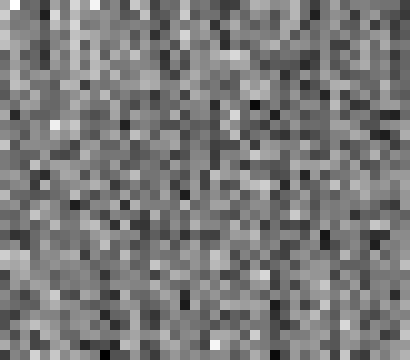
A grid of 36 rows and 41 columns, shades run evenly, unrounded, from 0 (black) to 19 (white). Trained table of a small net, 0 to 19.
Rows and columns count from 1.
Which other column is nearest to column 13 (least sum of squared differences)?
20
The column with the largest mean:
8
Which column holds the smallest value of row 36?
11
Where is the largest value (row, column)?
1, 2
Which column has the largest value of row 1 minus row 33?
10
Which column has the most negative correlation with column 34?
22
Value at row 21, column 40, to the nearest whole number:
4
